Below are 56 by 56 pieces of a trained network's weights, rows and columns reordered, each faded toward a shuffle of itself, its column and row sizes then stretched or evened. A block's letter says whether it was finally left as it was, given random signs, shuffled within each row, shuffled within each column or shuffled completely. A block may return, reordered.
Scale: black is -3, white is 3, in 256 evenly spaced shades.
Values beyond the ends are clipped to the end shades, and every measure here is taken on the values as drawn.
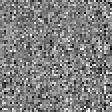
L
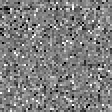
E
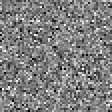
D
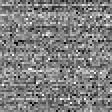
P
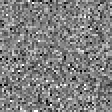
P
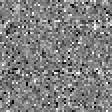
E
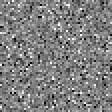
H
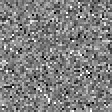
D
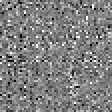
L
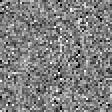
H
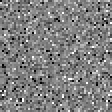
D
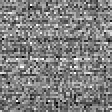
L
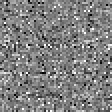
E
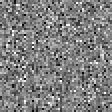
H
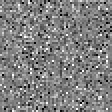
H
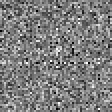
E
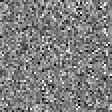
H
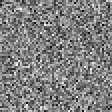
D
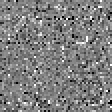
E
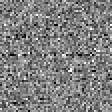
P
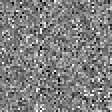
H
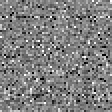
P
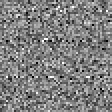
P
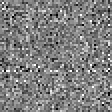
L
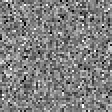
H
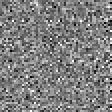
L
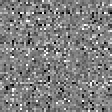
L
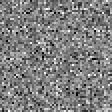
P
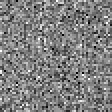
H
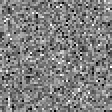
H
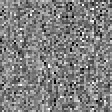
H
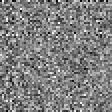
E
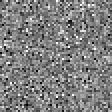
H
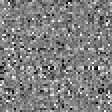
L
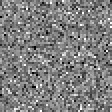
D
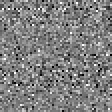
P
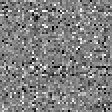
L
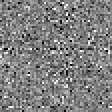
L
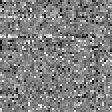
L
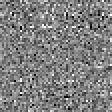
E
